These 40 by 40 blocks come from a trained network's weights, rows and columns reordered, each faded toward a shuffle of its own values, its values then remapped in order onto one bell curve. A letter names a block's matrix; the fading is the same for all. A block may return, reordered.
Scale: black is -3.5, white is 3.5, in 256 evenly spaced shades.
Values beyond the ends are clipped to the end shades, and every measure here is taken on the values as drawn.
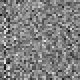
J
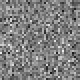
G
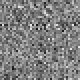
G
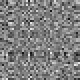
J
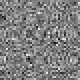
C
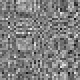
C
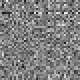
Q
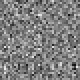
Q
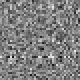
Q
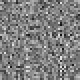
Q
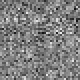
G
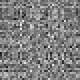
J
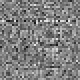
Q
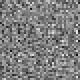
Q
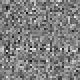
G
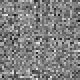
G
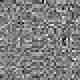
C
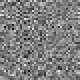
C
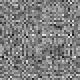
C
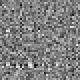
G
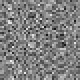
C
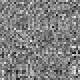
Q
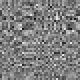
J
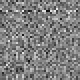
Q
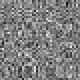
C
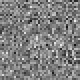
C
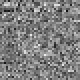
G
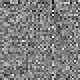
Q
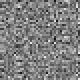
C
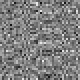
J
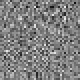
C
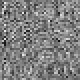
Q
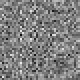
Q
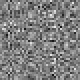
C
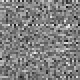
G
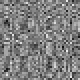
C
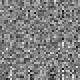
Q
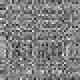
J
